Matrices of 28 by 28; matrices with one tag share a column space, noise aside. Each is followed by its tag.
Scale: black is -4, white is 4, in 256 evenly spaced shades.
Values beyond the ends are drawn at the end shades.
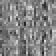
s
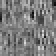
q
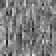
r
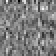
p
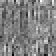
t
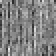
t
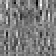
q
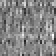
r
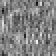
r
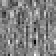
r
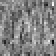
r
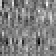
q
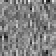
p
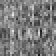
s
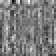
t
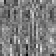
t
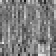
t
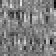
q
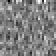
p
